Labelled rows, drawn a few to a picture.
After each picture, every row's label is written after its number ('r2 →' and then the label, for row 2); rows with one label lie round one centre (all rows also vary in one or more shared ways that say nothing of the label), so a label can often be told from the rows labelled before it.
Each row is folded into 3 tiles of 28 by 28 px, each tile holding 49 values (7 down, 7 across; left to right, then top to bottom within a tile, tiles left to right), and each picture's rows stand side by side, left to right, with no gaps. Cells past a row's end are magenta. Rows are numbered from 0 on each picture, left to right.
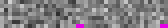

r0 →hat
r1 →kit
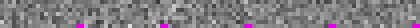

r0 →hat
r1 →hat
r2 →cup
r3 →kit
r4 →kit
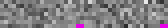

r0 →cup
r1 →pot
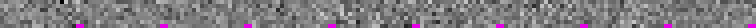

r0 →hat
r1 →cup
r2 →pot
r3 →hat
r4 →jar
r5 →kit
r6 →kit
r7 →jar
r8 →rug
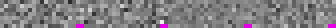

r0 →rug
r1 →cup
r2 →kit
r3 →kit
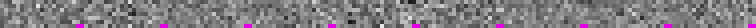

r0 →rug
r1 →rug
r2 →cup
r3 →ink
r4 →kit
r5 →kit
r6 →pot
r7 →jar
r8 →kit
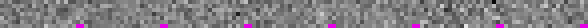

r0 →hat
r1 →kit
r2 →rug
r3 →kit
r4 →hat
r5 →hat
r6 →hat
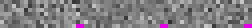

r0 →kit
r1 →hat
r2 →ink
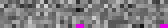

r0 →kit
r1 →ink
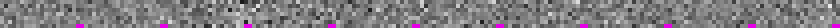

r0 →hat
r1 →ink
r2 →kit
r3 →jar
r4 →jar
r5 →kit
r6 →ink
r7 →hat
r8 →ink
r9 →rug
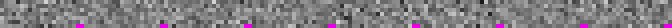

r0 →kit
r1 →kit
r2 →jar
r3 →jar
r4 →hat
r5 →cup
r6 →hat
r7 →rug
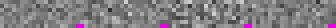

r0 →hat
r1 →hat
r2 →ink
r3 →kit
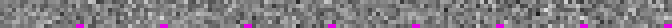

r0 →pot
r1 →cup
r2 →rug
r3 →jar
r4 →jar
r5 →kit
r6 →jar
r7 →jar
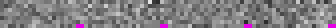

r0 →jar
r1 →hat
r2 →hat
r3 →cup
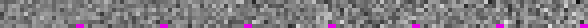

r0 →jar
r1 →kit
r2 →pot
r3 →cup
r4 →ink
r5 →hat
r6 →hat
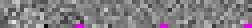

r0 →pot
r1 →hat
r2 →rug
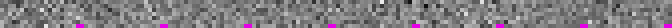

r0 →jar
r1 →ink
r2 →kit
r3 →hat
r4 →cup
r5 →pot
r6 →pot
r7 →hat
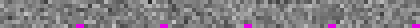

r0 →hat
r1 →cup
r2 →ink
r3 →hat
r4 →ink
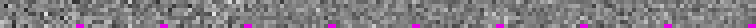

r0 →hat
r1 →pot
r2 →pot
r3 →ink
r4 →pot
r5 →cup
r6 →rug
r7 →cup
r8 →hat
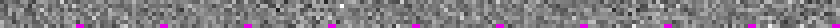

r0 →kit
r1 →jar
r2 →hat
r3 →cup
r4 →ink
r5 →cup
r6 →pot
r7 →rug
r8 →ink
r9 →rug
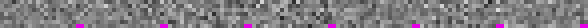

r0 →jar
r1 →hat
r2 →kit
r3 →pot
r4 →jar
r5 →hat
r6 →rug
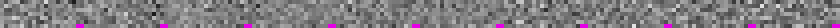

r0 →rug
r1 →jar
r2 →hat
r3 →pot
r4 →ink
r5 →rug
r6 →rug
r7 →ink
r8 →jar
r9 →jar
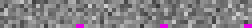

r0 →rug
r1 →pot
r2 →ink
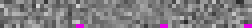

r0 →kit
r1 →pot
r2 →kit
